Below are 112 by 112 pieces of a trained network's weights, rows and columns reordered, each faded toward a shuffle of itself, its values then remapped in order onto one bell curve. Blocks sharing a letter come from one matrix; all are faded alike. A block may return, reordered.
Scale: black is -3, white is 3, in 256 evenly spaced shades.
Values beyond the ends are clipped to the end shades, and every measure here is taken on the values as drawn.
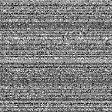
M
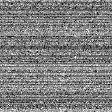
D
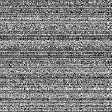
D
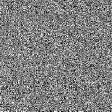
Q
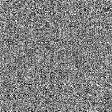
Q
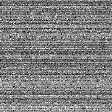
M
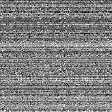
D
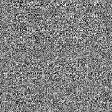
Q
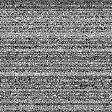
D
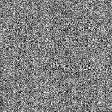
Q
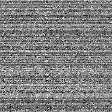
D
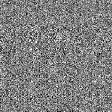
Q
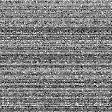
M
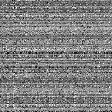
M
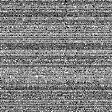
M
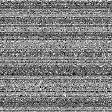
M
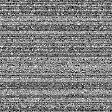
D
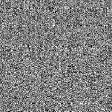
Q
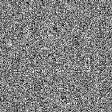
Q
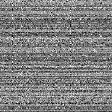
D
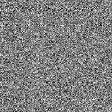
Q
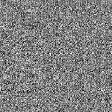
Q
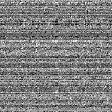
M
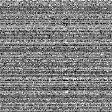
M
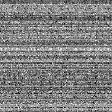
M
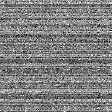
D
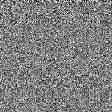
Q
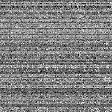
M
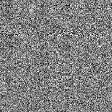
Q
